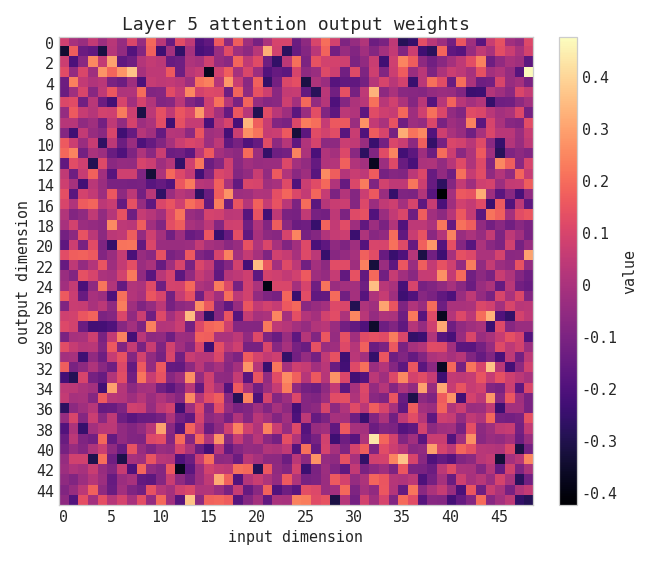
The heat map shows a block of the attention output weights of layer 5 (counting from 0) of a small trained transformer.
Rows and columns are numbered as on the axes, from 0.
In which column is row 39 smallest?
28
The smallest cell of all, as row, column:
15, 39
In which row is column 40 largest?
35
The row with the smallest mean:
1
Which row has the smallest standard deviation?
37
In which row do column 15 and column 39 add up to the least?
27
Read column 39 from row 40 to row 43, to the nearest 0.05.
0.1 -0.15 0.05 0
